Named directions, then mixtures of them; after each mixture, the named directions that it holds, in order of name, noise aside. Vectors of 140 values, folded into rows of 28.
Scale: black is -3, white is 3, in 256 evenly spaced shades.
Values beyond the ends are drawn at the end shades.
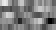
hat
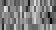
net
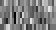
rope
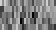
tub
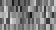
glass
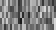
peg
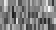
peg, rope, tub.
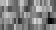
hat, net.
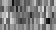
glass, hat.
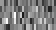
rope.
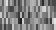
peg.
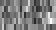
hat, net.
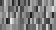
glass, rope.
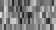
glass, peg.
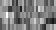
glass, hat, tub.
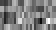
glass, hat, rope.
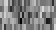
glass, hat, peg.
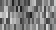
glass.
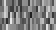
glass, rope.
